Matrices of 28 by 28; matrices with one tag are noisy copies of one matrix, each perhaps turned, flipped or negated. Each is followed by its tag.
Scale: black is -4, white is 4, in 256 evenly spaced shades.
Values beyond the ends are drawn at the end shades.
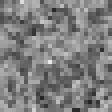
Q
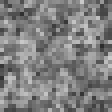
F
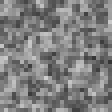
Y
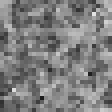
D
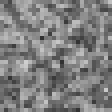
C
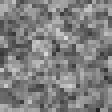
Y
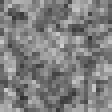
Q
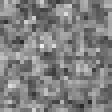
Y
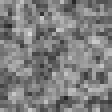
Q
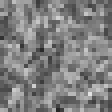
Q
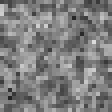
F
